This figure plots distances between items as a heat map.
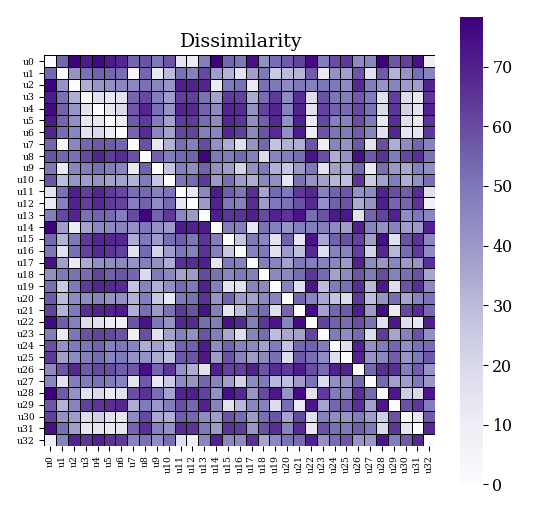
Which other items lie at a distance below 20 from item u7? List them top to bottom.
u1, u9, u16, u23, u27
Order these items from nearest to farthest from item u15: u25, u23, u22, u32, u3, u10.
u23, u32, u10, u25, u3, u22
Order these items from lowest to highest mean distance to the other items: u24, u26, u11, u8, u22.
u24, u22, u11, u8, u26
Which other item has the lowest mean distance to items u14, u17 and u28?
u2
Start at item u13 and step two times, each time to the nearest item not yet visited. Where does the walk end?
u12
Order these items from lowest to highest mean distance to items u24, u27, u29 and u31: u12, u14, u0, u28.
u14, u28, u12, u0
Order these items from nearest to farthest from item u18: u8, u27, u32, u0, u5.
u8, u32, u0, u27, u5
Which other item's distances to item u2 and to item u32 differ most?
u0
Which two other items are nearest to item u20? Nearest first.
u10, u25
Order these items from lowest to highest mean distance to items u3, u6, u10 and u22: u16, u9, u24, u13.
u9, u24, u13, u16
